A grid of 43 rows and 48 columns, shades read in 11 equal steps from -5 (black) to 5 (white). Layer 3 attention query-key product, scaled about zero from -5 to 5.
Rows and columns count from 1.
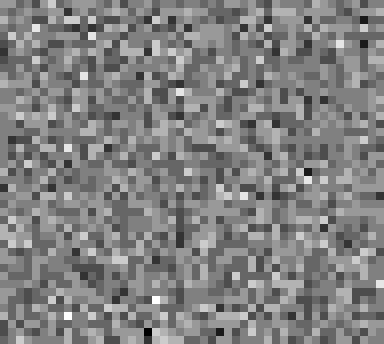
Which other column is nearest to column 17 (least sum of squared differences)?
13
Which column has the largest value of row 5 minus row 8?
12
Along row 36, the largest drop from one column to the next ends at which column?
39
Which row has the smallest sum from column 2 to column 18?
35
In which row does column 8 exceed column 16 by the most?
37
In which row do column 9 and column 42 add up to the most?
40
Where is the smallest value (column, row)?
19, 42
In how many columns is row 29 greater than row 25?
17
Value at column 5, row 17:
-1
